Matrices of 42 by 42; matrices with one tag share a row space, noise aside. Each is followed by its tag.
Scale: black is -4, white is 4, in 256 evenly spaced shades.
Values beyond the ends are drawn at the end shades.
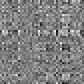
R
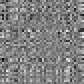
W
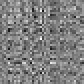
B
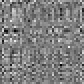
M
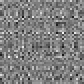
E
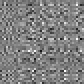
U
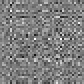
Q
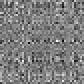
E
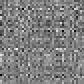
E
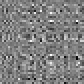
U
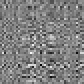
U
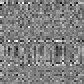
E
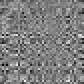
W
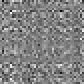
M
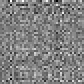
Q
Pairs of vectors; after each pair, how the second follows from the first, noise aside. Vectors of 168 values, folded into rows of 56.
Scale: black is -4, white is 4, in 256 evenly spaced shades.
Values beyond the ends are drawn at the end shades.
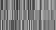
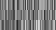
reversed, negated.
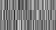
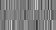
reversed, partly zeroed.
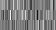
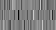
reversed, partly zeroed.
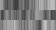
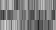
reversed.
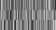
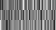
reversed, negated.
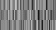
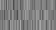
reversed, shrunk.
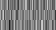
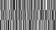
reversed, negated.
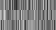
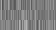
wrapped around, negated, shrunk.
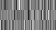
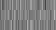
wrapped around, negated, shrunk.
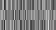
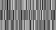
reversed, negated.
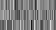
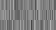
shrunk.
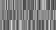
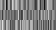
reversed, negated.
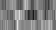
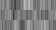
wrapped around, negated, shrunk.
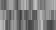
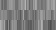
shrunk.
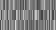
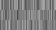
wrapped around, negated, shrunk.
